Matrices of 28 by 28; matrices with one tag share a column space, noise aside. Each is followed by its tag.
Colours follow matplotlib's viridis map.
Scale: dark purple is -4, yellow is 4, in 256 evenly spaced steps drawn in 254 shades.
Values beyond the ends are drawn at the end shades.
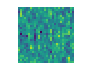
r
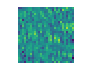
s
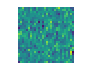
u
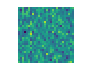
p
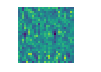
s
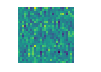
u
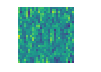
r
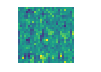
s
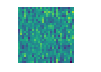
r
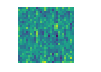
s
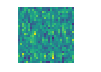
s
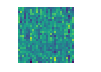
r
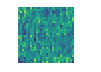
r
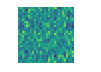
p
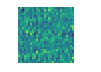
p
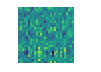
u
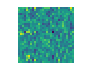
p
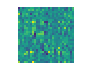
u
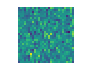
p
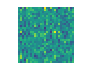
p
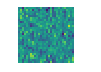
p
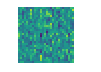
p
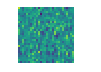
u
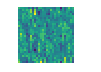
r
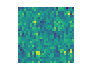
u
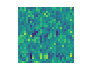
s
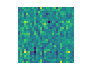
u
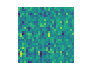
u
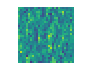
r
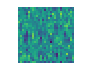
s
